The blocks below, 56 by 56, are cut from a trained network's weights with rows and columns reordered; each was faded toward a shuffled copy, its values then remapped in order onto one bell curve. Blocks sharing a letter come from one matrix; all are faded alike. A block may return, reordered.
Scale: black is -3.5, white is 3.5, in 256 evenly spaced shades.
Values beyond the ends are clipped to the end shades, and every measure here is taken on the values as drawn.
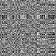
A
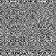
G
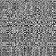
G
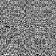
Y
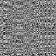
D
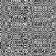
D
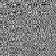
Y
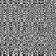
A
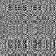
A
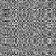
A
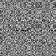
Y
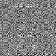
G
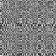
A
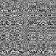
G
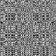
A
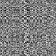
A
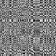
A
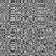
Y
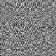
D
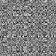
G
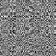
D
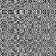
A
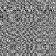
Y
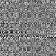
G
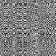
A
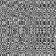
Y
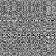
G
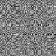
Y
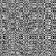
A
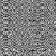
Y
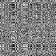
A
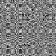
Y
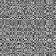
D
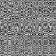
D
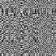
D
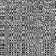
A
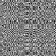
Y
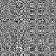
A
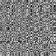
D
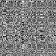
G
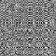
A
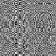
D
